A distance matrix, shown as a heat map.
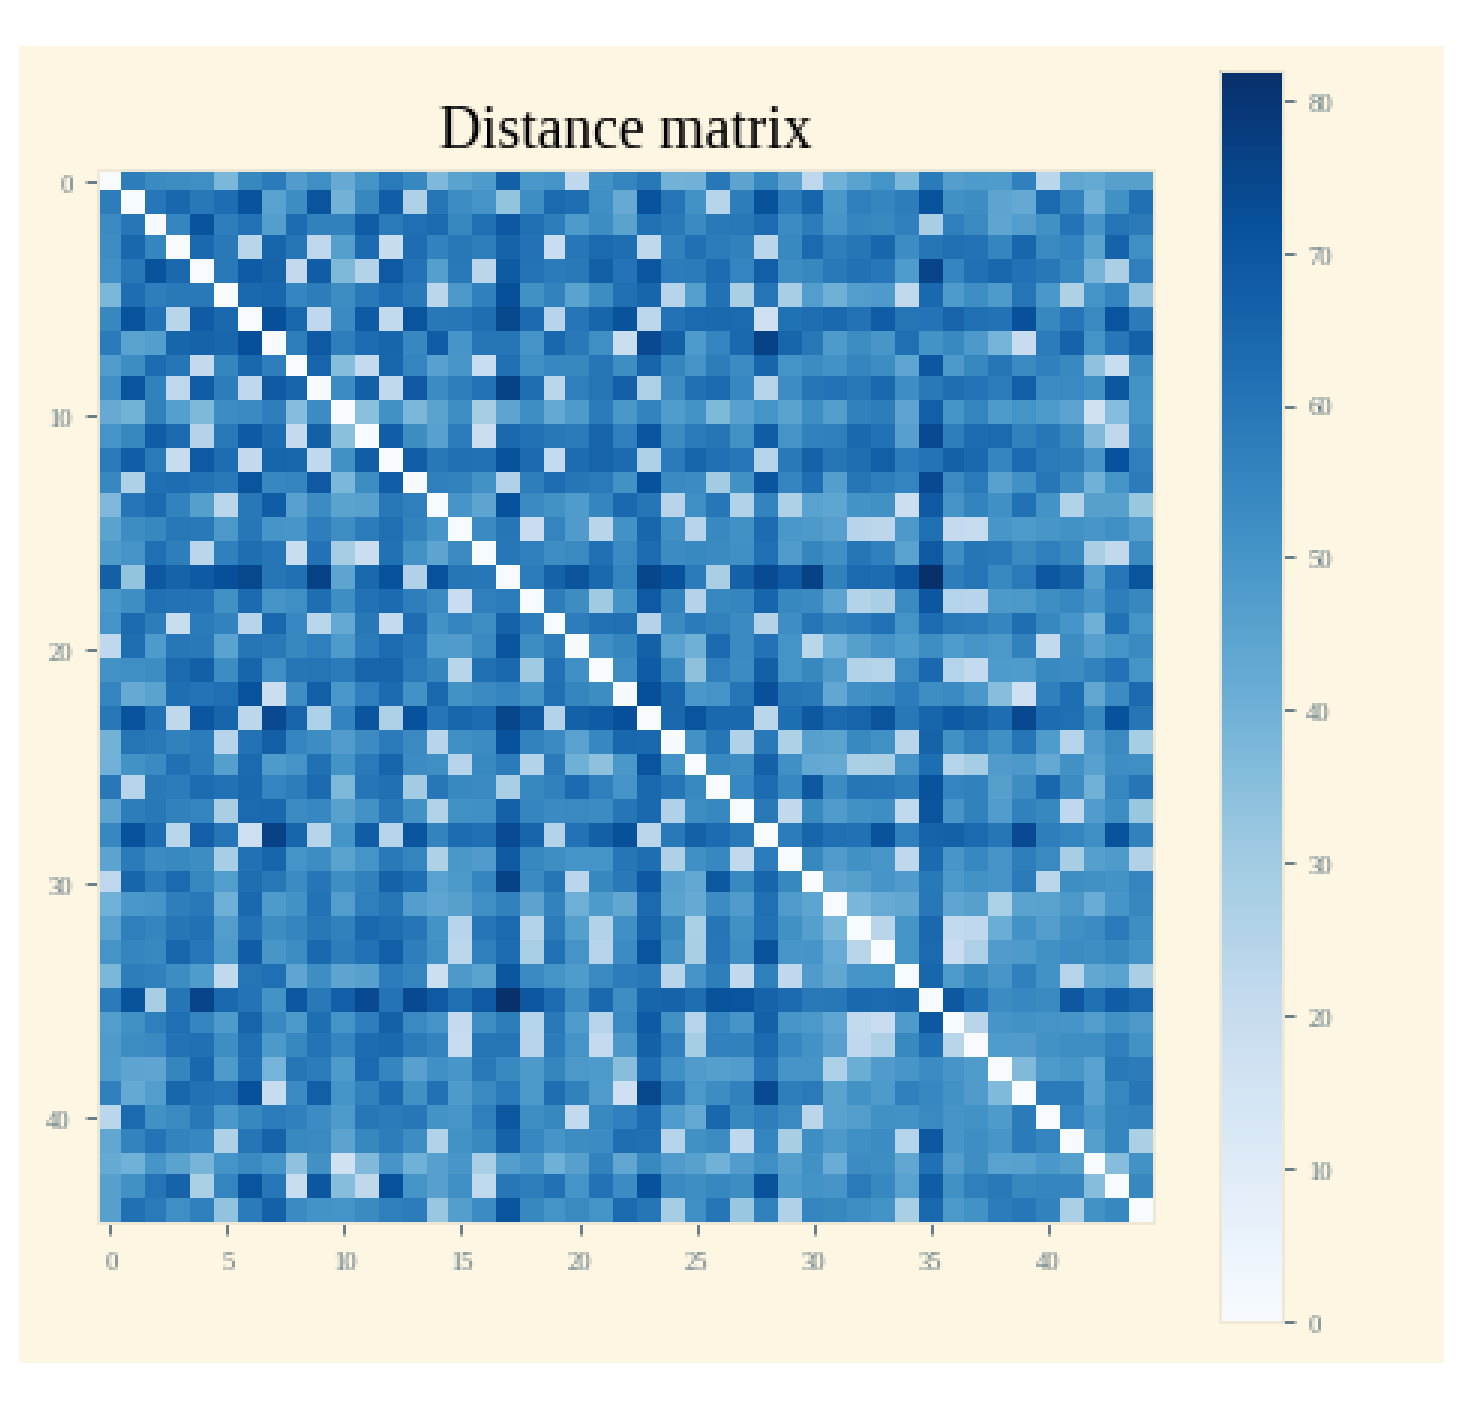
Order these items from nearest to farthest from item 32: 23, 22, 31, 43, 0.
31, 0, 22, 43, 23
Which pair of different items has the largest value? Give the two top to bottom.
17, 35
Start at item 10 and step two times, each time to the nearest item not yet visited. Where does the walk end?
16
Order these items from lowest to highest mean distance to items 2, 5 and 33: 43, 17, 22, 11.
22, 43, 11, 17
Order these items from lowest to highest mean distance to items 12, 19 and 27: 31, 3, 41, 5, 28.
3, 28, 41, 5, 31
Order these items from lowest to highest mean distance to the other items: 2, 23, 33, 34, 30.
34, 33, 30, 2, 23
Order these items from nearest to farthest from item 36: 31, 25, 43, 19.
25, 31, 43, 19
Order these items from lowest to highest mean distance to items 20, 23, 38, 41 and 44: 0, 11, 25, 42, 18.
0, 42, 25, 18, 11
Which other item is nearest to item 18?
15
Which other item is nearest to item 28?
6
